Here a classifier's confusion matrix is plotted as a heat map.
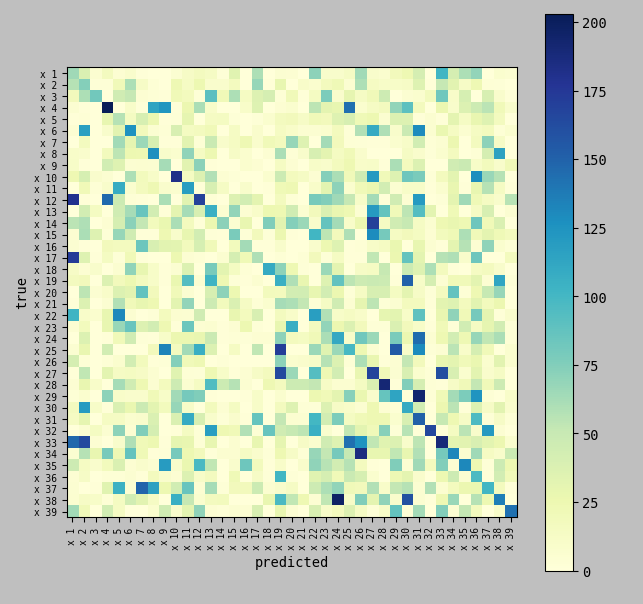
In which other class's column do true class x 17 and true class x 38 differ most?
x 24
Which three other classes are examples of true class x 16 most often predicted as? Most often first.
x 7, x 37, x 35
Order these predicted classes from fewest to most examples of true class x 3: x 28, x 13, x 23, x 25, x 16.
x 16, x 25, x 28, x 23, x 13
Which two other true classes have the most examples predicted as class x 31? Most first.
x 29, x 24
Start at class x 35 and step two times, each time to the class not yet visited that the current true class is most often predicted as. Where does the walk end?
x 12
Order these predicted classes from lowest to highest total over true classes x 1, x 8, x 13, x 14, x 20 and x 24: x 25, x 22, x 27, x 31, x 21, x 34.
x 25, x 21, x 22, x 34, x 31, x 27
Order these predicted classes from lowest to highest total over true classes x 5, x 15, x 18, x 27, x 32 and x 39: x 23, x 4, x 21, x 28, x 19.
x 21, x 4, x 23, x 28, x 19
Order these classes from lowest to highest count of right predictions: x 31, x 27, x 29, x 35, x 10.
x 29, x 35, x 31, x 27, x 10
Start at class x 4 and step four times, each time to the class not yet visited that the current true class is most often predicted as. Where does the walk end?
x 2
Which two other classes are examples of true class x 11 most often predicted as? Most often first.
x 5, x 24
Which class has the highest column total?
x 31
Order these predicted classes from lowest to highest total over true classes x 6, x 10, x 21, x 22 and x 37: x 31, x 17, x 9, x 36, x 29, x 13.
x 9, x 17, x 29, x 13, x 36, x 31
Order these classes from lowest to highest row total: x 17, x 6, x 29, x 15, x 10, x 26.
x 26, x 17, x 6, x 15, x 29, x 10
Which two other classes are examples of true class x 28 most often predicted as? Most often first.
x 13, x 30
